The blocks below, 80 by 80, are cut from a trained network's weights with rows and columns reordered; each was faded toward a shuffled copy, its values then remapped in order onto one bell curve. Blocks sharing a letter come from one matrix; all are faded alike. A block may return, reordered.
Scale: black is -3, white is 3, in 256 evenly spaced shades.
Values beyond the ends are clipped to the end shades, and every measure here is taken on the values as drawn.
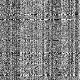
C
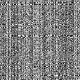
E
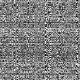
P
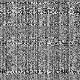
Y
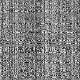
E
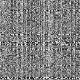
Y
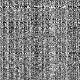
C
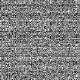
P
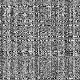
Y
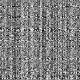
C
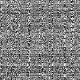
P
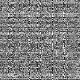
P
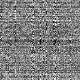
P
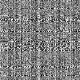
Y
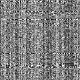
E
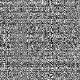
P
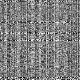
E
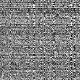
P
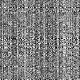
E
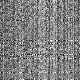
E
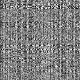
E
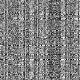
C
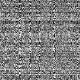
P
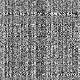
C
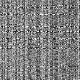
E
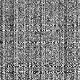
E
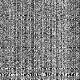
C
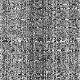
Y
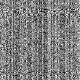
C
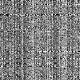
E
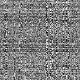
P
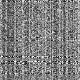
C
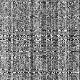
E
